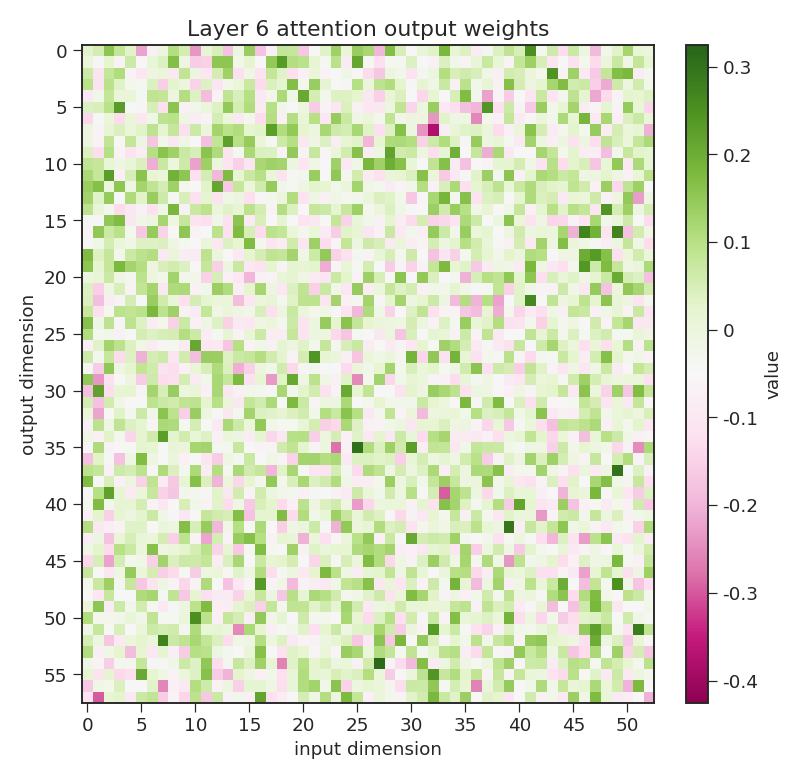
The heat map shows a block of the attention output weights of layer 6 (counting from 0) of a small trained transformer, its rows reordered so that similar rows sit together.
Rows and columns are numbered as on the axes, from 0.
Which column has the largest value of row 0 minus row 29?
25
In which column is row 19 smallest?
22
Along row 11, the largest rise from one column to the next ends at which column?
13
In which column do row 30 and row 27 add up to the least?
5
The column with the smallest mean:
36
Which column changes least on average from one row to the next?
4
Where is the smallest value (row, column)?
7, 32
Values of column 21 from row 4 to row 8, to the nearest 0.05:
0.05 -0.15 0.1 0 0
